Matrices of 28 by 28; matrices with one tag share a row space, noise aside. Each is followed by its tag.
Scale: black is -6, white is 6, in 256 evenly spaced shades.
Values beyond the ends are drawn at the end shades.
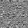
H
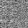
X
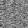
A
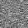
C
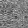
X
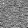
C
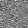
A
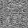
H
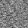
A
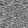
A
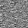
A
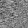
A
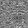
H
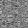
X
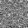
C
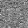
C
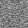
C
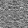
C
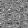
C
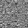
X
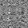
H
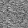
H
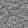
C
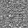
H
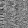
A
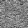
C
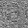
X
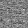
H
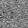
X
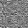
X
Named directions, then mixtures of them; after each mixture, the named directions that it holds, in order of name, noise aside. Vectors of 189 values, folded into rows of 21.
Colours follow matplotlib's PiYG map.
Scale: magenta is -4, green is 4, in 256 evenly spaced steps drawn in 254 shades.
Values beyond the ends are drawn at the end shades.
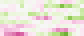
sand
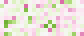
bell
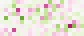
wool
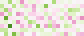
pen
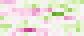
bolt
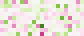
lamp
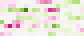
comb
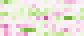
bell, bolt, sand.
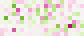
wool.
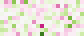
lamp.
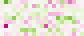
bell, bolt.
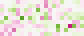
comb, wool.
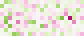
lamp, pen.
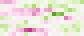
bolt.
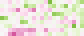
bolt, sand, wool.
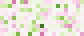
lamp.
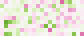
bell.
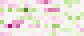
comb.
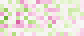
comb, pen.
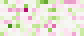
bell, comb.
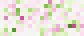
wool.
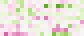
sand, wool.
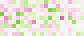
comb, lamp, pen.
